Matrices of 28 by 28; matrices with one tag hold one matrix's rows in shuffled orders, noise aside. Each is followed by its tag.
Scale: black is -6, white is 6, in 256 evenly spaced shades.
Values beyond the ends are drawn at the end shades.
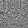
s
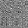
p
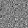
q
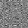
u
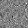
q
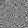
q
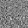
p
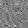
u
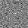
u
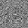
u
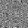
u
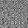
s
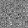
p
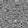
u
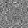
u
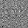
s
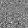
p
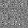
s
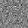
u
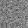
p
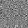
q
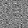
u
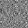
q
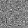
p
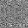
p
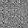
s
